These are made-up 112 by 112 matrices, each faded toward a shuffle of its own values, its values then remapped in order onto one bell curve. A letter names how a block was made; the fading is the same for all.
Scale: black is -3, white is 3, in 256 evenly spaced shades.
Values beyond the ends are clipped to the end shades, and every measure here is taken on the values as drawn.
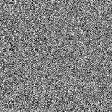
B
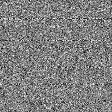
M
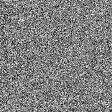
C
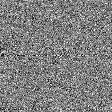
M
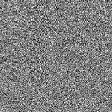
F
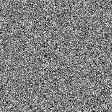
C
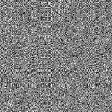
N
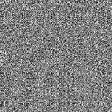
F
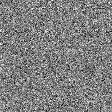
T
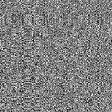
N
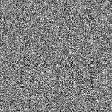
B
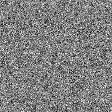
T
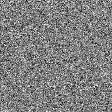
T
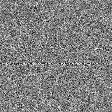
M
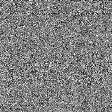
M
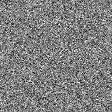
T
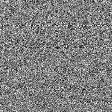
M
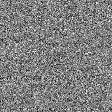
T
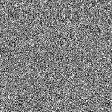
B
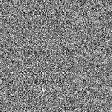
B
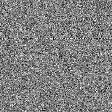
M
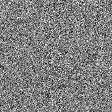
C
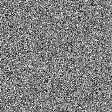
C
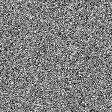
C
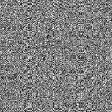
N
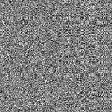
N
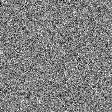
C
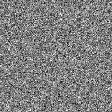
B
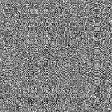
N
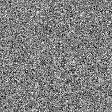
T
